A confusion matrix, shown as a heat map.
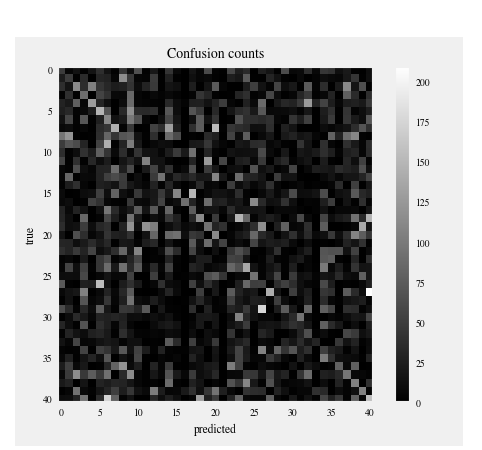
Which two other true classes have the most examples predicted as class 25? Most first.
16, 20
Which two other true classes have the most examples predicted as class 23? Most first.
18, 30
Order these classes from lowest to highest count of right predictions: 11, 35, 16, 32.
35, 32, 16, 11
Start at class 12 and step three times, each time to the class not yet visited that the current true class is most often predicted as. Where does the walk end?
38
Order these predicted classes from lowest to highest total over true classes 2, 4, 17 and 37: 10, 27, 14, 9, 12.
27, 10, 12, 14, 9
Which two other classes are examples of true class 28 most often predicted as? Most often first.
9, 3
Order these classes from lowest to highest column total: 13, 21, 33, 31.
33, 21, 13, 31
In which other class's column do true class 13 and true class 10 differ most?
20
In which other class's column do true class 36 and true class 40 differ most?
6
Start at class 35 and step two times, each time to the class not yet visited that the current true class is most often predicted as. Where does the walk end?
26
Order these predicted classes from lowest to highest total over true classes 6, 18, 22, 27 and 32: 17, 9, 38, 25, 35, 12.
12, 25, 17, 35, 38, 9
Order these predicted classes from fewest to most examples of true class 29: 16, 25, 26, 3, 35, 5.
16, 25, 3, 35, 5, 26
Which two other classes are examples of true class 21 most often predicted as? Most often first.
19, 17
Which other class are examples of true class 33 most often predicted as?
14
